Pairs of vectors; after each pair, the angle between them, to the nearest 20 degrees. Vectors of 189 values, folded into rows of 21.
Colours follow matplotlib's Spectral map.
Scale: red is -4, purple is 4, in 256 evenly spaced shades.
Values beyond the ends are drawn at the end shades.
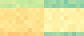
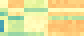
120 degrees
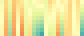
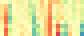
60 degrees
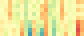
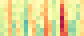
60 degrees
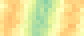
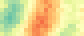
160 degrees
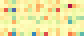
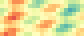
100 degrees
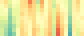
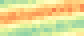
100 degrees
